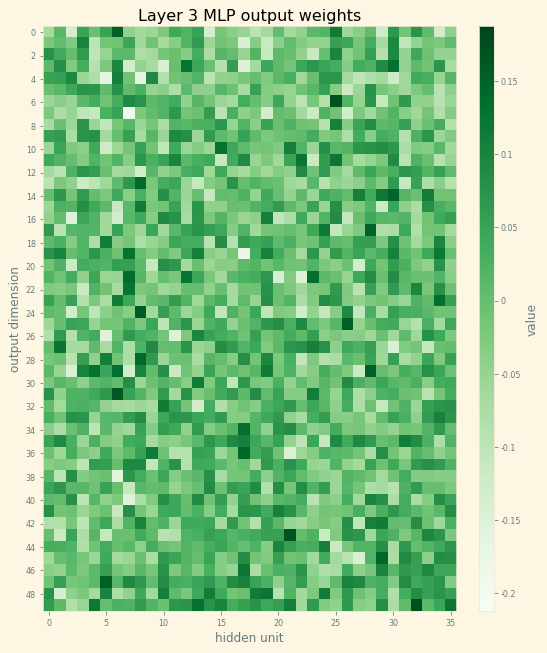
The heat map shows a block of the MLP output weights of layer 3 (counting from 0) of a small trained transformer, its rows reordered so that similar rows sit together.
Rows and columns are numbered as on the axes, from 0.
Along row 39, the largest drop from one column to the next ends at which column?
19
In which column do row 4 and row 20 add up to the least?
27
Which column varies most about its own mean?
7
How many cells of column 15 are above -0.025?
34
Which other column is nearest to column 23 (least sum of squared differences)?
12
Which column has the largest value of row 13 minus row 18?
8
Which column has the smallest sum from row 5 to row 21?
26
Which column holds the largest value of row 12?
22
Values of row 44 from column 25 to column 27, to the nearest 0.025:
-0.125 -0.025 0.025
